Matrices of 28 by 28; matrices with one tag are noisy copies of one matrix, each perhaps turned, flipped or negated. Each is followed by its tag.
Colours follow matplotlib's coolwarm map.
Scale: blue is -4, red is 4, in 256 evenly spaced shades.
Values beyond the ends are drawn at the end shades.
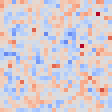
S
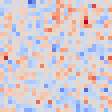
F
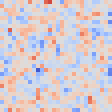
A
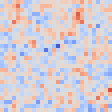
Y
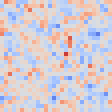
Y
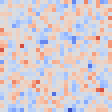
A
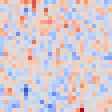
F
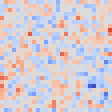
F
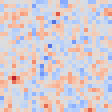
Y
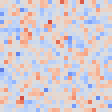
A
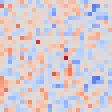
Y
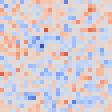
S
